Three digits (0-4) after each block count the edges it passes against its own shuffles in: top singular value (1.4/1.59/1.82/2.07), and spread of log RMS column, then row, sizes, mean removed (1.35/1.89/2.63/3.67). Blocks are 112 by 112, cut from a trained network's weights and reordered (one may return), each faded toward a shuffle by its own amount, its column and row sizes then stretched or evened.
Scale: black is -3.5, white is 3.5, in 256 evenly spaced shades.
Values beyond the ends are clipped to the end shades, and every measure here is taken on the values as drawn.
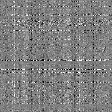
4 2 4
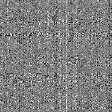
2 2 3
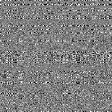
4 1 4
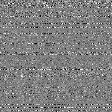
1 0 4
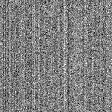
4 1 0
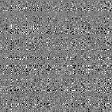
4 3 4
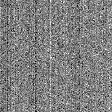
3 2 0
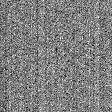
2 0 0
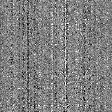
4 3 2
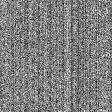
4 0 0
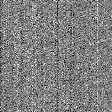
2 2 1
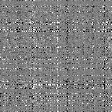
3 3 4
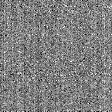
2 0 2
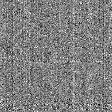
2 1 2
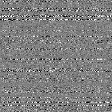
3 1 4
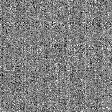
1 0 2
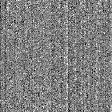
3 1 1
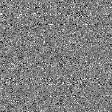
0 1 3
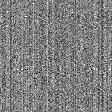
4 0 2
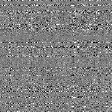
3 2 4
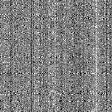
4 2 3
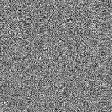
4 0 2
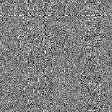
4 3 1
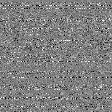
0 0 4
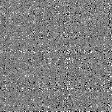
1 3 3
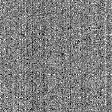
3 1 2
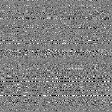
4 1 4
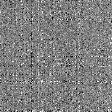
2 2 3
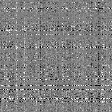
3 2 4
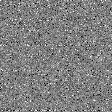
0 0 2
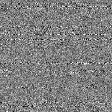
2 0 3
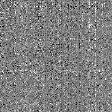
1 3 2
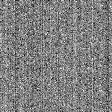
3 0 1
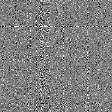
3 3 2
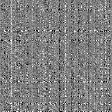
4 3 3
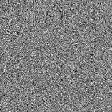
2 1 0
